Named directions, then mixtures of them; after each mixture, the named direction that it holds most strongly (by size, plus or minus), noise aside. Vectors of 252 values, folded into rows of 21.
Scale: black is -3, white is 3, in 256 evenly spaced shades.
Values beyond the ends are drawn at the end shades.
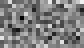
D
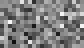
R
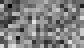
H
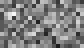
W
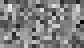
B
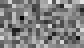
D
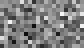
R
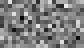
D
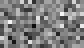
R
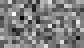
D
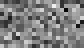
B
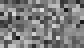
B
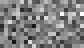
R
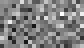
R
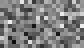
R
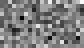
D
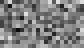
D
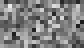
B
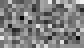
D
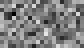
W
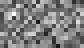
W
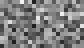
R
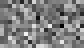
R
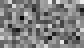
D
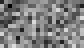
H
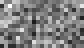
H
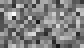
W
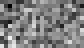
H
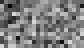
H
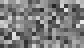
B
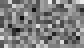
D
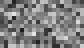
W
